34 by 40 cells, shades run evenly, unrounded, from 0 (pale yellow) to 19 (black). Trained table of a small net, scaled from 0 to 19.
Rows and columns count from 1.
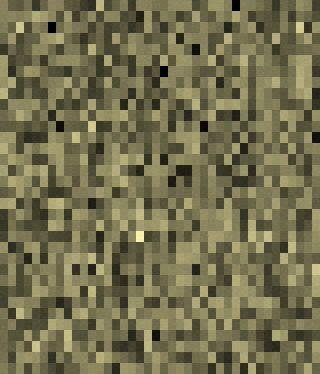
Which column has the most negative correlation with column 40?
39
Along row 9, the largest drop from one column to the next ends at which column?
31
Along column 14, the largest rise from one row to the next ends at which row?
7
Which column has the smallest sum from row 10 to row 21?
15
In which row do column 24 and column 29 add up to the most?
16
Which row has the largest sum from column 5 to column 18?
3
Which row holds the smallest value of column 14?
6
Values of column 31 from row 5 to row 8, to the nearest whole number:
8 5 7 8
